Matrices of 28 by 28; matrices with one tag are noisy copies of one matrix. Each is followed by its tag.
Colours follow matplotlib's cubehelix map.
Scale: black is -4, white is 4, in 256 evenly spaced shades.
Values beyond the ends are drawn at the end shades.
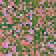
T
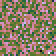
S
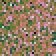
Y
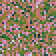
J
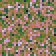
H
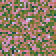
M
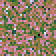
T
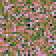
T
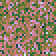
H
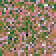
Y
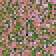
Y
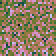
H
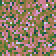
Y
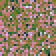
T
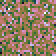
Y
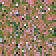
H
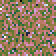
Y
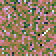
T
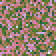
S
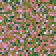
T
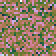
M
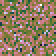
T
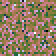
M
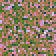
T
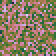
J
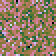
J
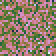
S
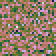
S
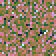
T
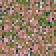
H
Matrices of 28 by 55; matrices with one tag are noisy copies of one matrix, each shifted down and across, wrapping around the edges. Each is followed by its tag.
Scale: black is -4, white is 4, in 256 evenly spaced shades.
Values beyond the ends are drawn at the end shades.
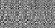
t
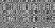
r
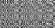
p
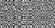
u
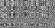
r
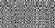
t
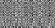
t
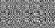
p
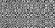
t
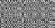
p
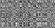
u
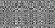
t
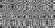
r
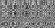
r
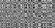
u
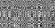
r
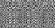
t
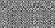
t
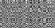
u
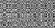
u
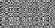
u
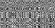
r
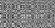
u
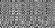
t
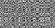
u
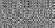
t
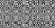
p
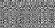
t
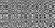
u
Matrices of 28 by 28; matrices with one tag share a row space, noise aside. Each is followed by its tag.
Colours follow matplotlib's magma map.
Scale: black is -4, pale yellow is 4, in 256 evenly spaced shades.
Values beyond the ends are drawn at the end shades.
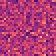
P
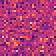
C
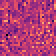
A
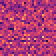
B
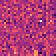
P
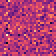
A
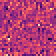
A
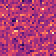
C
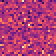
B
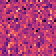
A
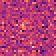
C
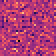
C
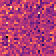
A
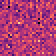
A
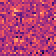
C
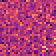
P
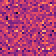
A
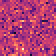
C
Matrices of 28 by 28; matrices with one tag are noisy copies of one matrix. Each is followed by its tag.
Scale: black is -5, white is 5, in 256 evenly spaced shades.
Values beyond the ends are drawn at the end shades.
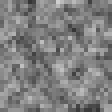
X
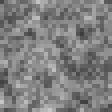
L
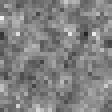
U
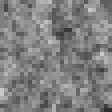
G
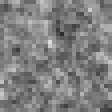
G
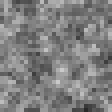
X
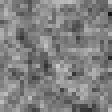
X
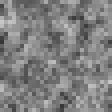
U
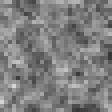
X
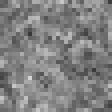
L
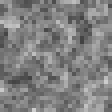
U
